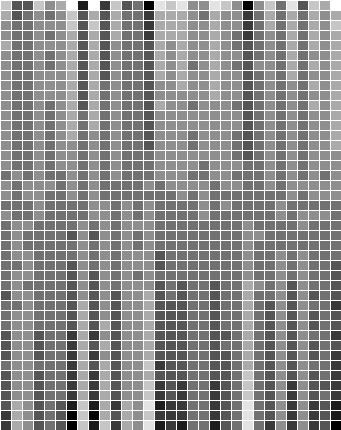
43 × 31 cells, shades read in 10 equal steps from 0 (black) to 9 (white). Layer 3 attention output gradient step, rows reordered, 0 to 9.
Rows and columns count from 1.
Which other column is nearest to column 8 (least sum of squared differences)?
10
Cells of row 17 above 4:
18
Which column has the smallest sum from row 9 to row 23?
23
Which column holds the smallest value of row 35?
7
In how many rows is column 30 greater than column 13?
20
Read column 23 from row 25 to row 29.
5 5 5 5 6
